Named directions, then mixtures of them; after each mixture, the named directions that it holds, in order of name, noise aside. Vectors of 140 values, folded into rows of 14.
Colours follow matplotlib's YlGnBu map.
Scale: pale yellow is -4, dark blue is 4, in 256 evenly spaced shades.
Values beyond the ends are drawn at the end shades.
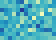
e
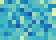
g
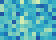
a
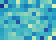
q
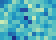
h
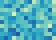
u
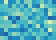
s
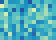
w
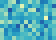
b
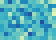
g.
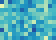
w.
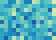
g, u.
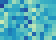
b, h, q.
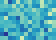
g, s.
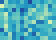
w.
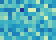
b, e, w.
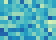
s.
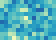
h.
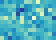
a, e, h.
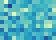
h, s, u.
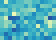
b, s, u.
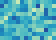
h, q, s.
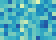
a, b, g.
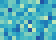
a, b.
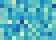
b.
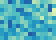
g, u, w.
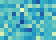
a, e.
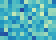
e, s.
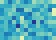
g, u.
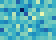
e, w.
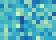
a, g, s.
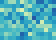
e, g.
